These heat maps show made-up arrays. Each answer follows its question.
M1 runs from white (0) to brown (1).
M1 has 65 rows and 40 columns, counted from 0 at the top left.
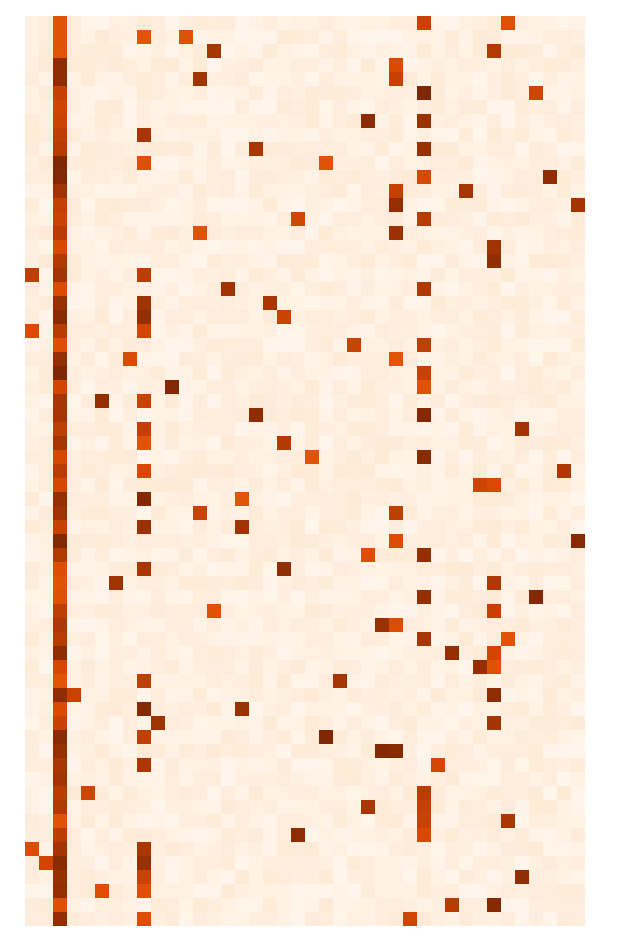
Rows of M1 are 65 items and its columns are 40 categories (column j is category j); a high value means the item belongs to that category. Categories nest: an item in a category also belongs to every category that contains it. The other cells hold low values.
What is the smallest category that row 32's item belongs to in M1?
38
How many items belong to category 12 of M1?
3
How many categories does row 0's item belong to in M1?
3
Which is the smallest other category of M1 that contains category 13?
33
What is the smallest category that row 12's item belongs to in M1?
31
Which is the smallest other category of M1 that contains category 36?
28
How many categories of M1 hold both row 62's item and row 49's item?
2
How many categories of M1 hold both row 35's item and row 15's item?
3
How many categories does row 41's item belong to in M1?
3
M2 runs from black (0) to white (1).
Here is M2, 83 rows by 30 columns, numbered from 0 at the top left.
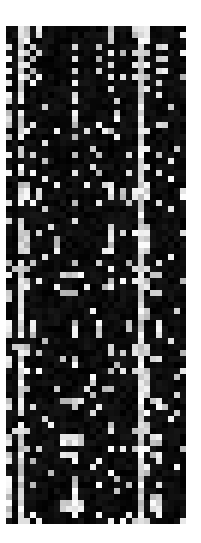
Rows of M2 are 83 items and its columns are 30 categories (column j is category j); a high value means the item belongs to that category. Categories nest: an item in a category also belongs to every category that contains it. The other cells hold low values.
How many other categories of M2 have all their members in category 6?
1
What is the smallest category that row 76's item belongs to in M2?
20
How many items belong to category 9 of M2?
9
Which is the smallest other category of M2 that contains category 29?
5
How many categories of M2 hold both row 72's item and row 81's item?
7
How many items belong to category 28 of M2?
6
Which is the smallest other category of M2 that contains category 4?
25
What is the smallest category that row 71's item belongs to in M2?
10
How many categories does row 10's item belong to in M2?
4
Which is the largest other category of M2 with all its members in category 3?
21
